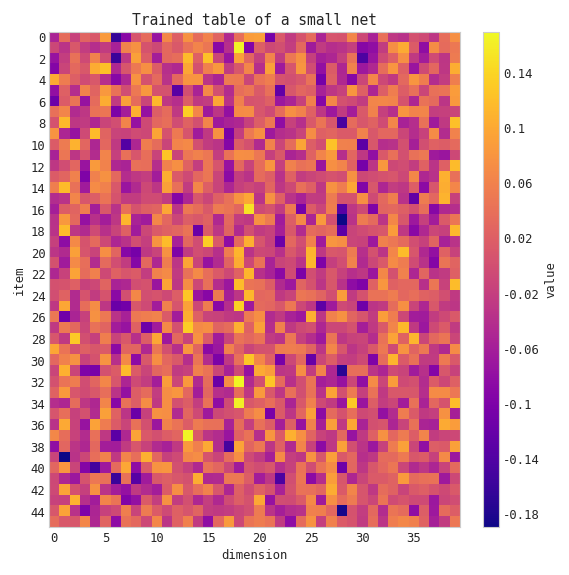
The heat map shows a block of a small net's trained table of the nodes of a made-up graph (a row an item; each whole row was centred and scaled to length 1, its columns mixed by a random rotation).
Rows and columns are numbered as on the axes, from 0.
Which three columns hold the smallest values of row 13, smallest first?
3, 17, 10
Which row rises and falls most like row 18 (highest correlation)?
8
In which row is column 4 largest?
9
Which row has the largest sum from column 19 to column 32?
24
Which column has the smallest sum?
6
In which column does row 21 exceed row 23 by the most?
29
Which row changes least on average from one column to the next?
42
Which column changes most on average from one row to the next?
1
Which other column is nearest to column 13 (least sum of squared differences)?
34
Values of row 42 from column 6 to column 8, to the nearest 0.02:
-0.06 -0.08 -0.02
